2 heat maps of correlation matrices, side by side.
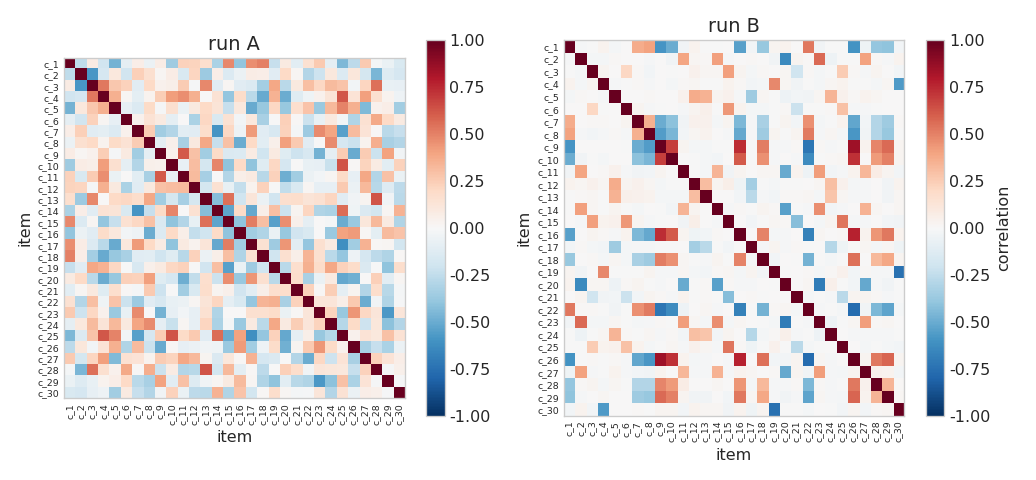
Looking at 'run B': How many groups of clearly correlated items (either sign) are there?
5
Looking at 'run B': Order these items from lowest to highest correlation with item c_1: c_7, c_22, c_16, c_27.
c_16, c_27, c_7, c_22
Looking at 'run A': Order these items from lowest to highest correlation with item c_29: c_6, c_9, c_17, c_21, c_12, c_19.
c_19, c_21, c_12, c_17, c_6, c_9
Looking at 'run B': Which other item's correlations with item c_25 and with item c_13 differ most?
c_15
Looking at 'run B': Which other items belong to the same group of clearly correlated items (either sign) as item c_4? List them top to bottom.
c_19, c_30
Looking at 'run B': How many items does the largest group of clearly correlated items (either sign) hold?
11
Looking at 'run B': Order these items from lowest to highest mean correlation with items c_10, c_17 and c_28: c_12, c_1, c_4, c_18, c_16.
c_1, c_12, c_4, c_18, c_16
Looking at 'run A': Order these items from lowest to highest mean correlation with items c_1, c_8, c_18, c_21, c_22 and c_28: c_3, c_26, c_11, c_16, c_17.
c_16, c_11, c_26, c_17, c_3
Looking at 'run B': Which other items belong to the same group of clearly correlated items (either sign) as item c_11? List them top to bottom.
c_2, c_14, c_20, c_23, c_27
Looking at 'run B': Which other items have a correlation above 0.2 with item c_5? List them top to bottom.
c_12, c_13, c_24
